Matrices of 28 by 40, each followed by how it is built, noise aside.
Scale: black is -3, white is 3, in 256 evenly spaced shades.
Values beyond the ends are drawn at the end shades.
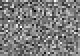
blocks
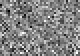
Toeplitz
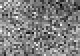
smooth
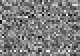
low rank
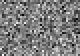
blocks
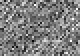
Hankel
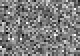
repeating rows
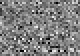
uneven rows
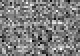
blocks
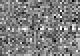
low rank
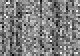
blocks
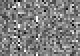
uneven columns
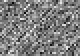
Hankel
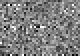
uneven rows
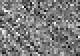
Toeplitz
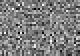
low rank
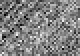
Hankel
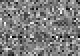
uneven rows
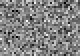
repeating rows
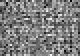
blocks
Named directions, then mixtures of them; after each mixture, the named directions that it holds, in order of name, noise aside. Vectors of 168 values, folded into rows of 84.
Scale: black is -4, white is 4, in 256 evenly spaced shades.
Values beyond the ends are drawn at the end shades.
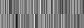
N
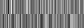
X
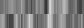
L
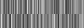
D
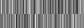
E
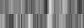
L.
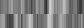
L.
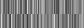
D.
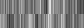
L, N.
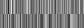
X.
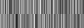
N.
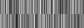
N.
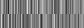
D, X.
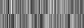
L, X.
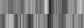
L.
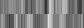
L.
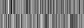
X.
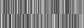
D.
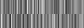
D.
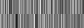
N.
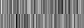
E, N.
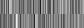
N.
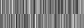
E.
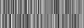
D.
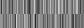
E.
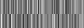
D.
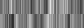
L, X.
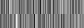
N.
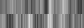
L.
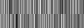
N.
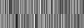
N.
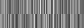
N, X.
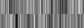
L, N.
